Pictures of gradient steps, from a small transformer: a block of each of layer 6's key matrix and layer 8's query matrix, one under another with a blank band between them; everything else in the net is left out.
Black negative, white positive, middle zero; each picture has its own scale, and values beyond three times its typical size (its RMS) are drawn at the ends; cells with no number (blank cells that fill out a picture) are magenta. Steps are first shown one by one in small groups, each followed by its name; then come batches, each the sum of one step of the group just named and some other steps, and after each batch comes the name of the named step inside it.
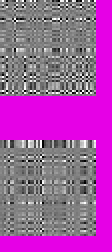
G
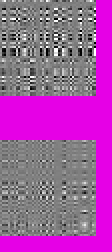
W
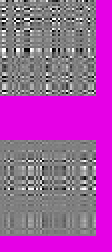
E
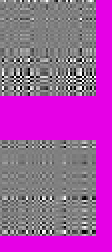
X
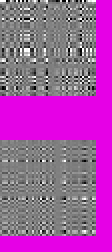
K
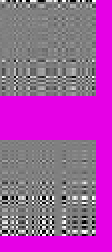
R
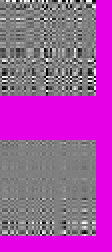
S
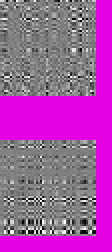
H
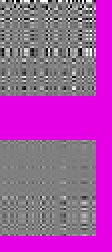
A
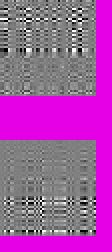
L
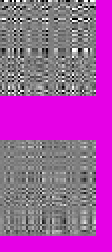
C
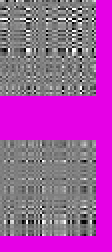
L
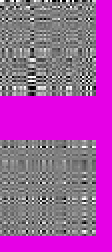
K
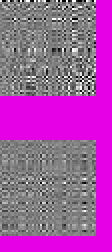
K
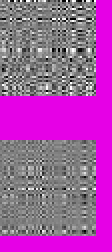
E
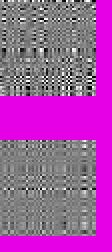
S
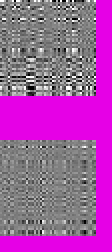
H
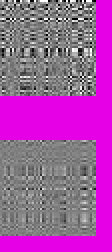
A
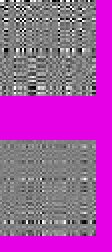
L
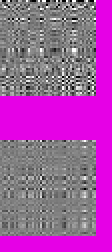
S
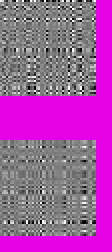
G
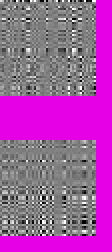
R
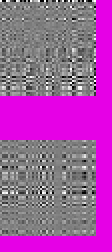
W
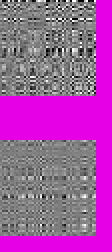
W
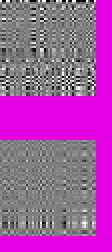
S
